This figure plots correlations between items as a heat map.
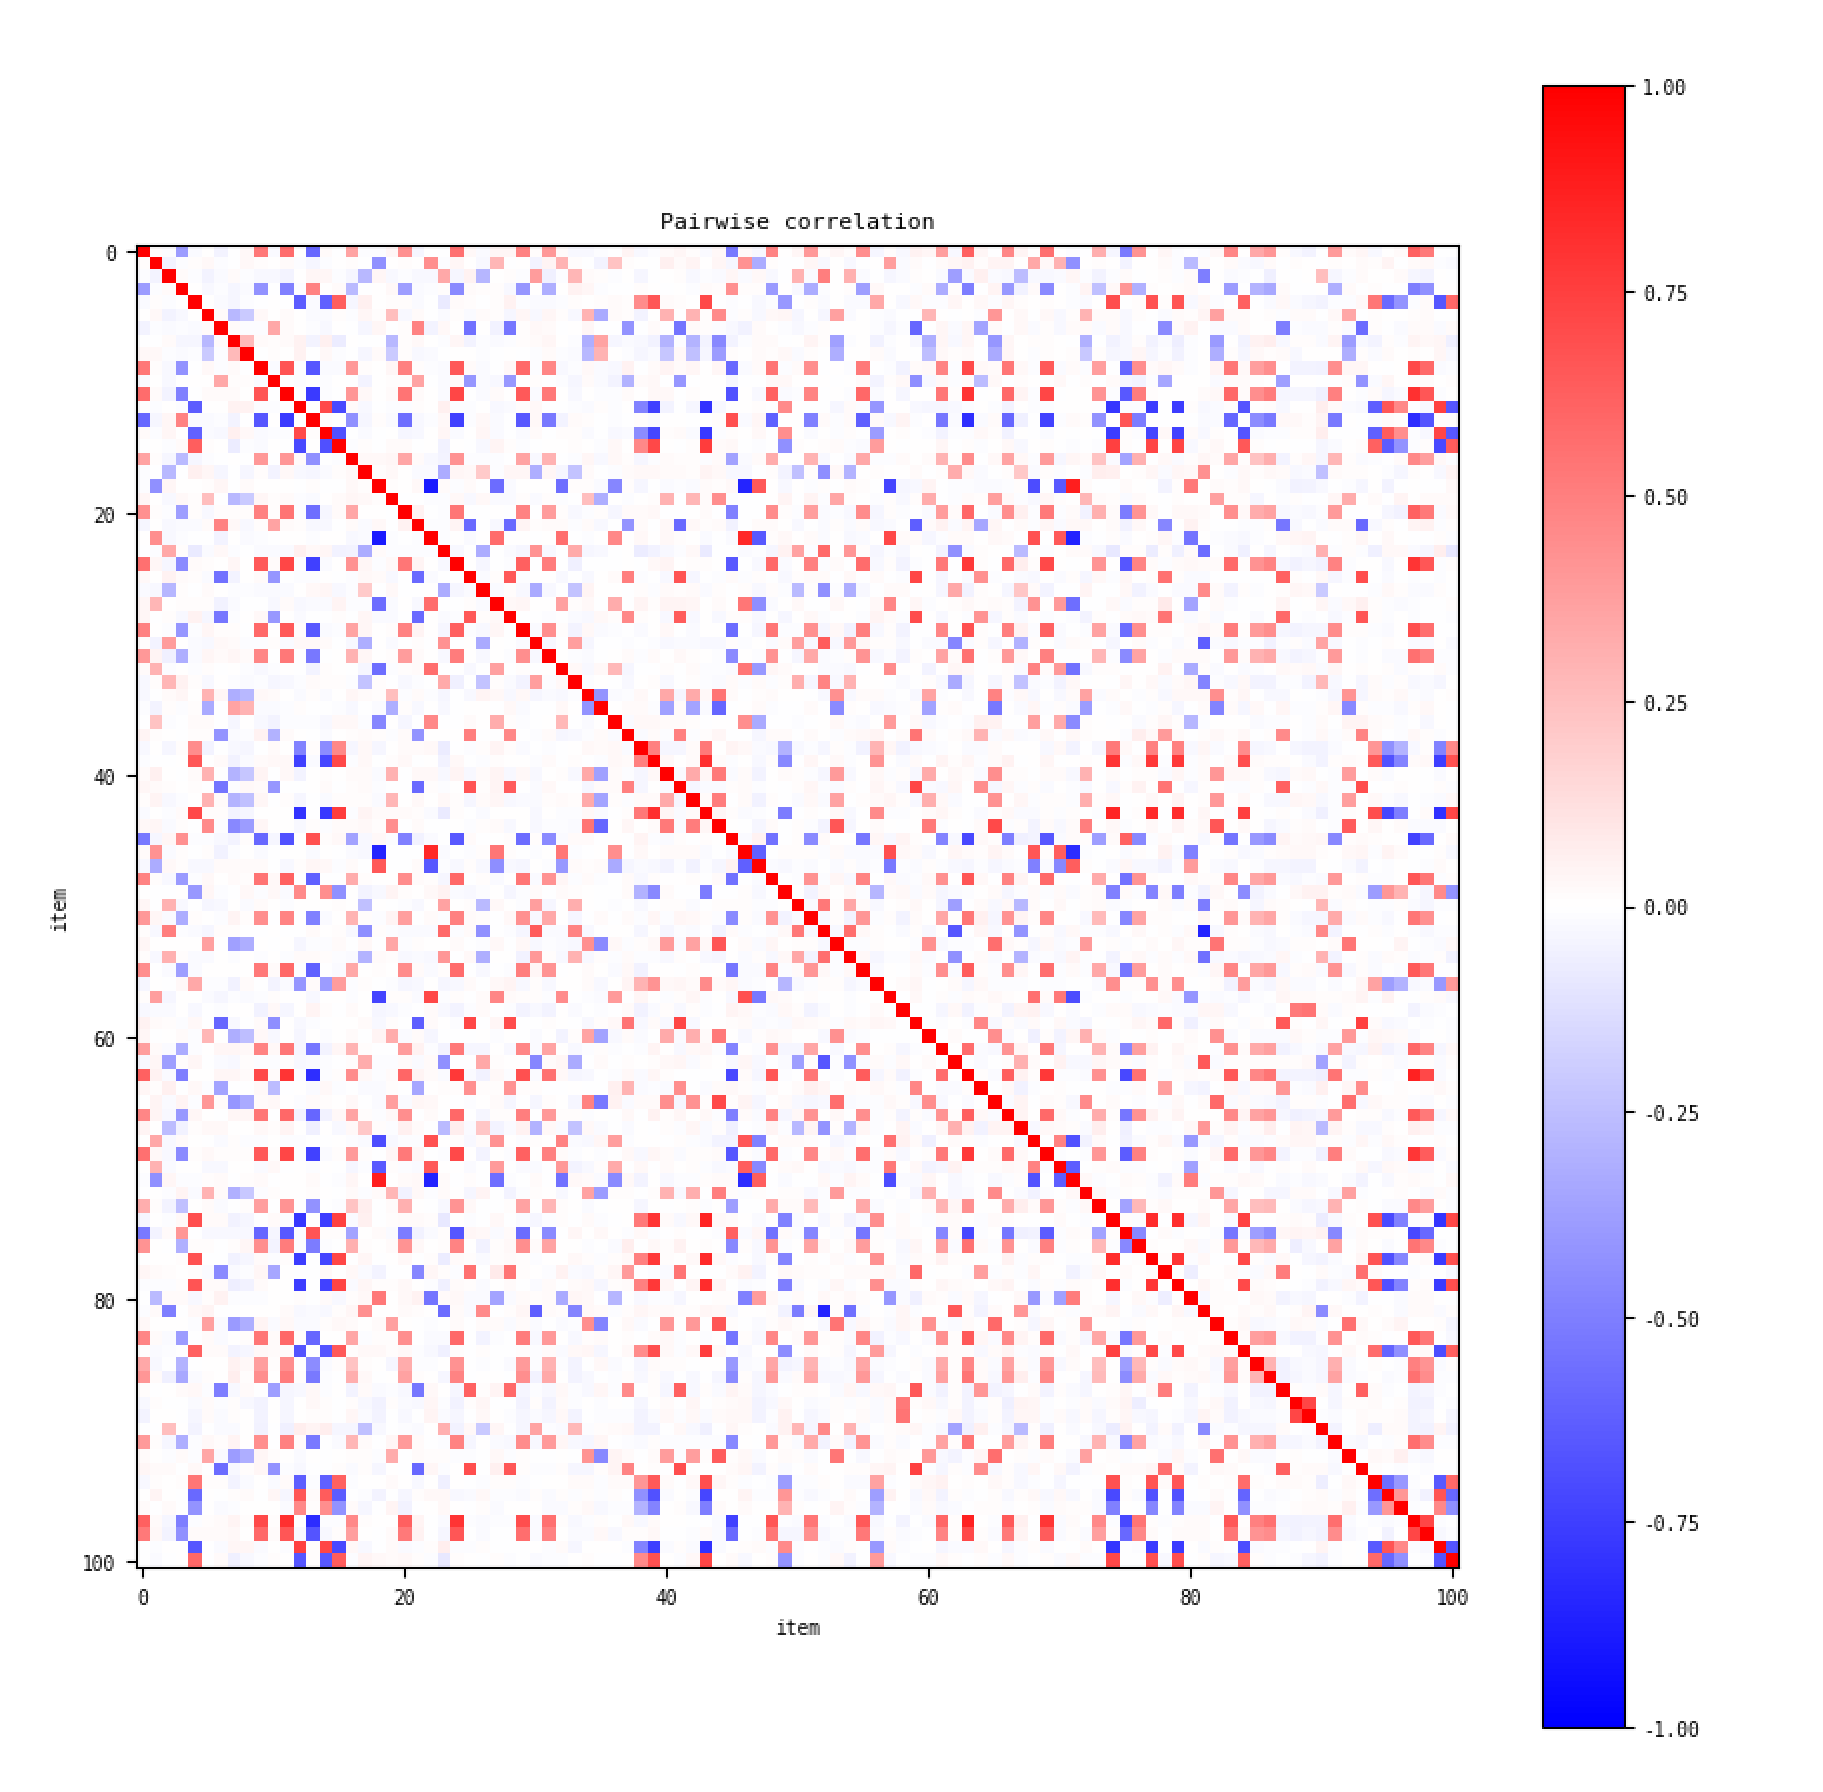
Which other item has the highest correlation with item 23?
52
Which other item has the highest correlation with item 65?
44
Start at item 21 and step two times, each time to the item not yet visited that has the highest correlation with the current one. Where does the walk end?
10
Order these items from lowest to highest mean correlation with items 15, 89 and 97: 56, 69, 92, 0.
92, 56, 0, 69
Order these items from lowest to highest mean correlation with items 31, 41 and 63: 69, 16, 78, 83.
78, 16, 83, 69
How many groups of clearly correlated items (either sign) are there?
7
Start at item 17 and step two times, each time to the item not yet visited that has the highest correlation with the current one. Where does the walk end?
62
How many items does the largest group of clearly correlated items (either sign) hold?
27
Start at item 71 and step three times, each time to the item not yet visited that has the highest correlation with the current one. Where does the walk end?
80
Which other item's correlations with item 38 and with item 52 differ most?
81
